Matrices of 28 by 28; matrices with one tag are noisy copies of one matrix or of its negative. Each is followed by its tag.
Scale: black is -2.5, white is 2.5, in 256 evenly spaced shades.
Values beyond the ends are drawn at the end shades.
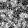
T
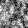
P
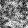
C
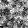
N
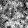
C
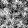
N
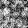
N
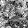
C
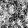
P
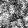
P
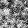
N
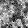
P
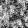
P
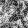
P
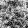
C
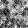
N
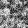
N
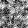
N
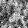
P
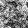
C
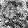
C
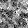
T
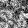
T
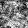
C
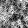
P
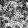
C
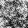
C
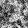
P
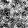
N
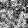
T
